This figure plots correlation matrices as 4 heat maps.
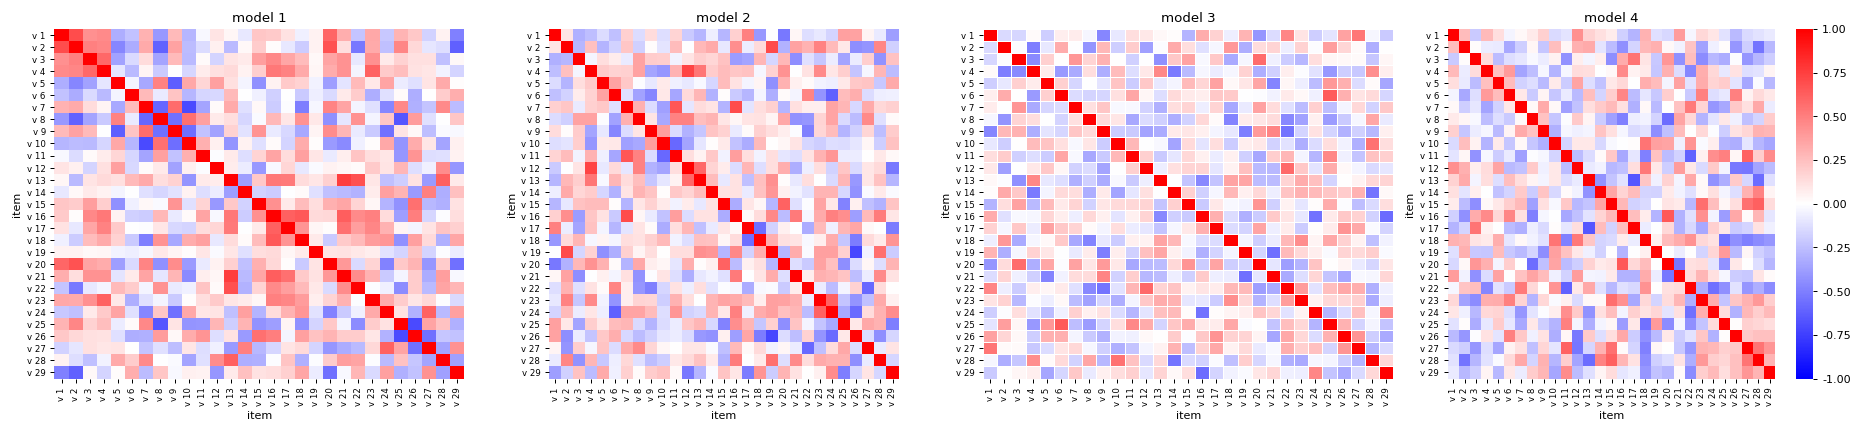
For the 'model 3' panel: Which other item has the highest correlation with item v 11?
v 25
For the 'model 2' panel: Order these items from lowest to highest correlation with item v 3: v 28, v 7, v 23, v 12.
v 28, v 23, v 7, v 12
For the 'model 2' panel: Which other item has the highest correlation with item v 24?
v 23
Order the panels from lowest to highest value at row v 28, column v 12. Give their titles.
model 4, model 3, model 2, model 1
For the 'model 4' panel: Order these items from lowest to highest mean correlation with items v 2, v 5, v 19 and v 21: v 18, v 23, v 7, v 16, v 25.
v 16, v 7, v 23, v 25, v 18
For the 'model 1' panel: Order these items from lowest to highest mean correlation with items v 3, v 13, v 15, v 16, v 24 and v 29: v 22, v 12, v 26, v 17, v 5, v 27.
v 12, v 5, v 27, v 26, v 22, v 17
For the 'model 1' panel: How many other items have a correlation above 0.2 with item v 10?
6
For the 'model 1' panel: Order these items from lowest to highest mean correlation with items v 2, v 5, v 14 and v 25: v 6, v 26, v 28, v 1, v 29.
v 26, v 29, v 6, v 28, v 1
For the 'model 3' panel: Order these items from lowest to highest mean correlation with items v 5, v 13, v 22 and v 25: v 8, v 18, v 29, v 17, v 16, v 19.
v 8, v 29, v 16, v 17, v 19, v 18
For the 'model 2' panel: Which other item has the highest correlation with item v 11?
v 7
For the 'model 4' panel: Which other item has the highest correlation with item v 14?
v 28
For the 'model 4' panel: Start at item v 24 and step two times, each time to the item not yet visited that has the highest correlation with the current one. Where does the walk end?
v 27
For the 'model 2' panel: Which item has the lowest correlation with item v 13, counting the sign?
v 26
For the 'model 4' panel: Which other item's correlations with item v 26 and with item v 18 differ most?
v 12
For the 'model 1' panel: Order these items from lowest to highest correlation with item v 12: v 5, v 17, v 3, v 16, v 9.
v 9, v 3, v 16, v 17, v 5
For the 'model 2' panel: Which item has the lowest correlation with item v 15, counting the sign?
v 25
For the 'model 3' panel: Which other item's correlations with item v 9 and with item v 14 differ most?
v 22
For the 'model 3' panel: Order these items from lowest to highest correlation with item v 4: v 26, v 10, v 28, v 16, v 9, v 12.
v 9, v 26, v 16, v 12, v 10, v 28
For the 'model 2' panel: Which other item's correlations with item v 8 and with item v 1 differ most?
v 20
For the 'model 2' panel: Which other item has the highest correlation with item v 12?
v 4
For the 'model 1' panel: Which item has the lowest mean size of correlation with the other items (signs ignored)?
v 19
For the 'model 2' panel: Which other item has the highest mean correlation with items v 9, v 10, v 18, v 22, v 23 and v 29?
v 24
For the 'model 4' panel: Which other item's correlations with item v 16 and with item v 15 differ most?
v 3
